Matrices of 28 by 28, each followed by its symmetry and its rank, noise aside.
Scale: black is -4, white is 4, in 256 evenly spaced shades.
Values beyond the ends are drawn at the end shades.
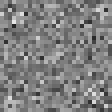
symmetric, rank six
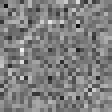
symmetric, rank eight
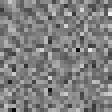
antisymmetric, rank six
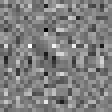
antisymmetric, rank four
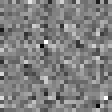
antisymmetric, rank six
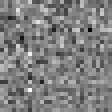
antisymmetric, rank eight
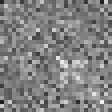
symmetric, rank eight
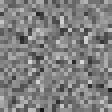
no symmetry, rank six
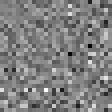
antisymmetric, rank six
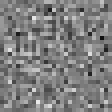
antisymmetric, rank eight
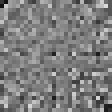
symmetric, rank six
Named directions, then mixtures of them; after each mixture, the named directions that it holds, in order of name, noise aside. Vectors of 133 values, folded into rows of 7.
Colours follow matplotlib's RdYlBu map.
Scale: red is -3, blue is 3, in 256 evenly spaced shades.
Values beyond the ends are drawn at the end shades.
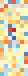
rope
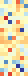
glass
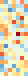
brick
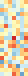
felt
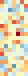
brick.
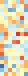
brick.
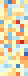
brick, glass, rope.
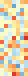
felt.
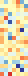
glass.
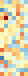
felt, glass.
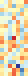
felt, glass.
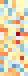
brick, glass.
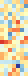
felt, glass, rope.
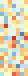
felt.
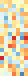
felt.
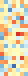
brick.
